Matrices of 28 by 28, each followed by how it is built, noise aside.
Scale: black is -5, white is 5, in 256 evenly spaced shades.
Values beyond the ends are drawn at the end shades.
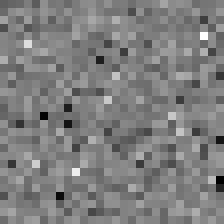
sparse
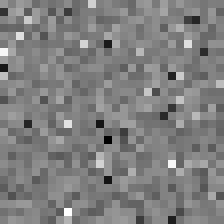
sparse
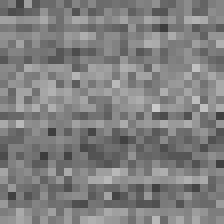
blocks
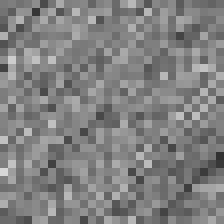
Hankel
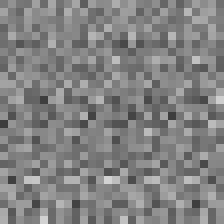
repeating columns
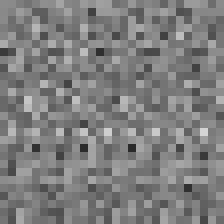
repeating columns
